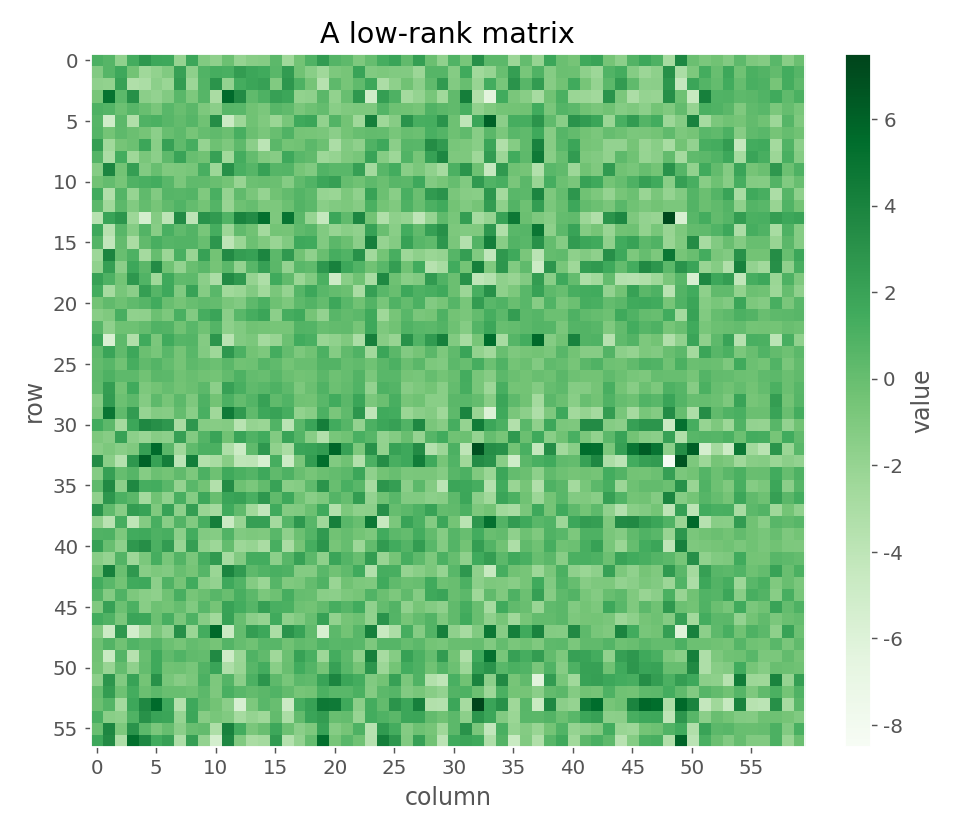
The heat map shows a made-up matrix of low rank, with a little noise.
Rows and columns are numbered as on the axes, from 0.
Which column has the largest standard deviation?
33
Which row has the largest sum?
32
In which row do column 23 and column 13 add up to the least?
56
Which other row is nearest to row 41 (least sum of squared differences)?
50
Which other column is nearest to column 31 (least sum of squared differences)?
51
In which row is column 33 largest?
5
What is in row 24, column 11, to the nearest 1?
3
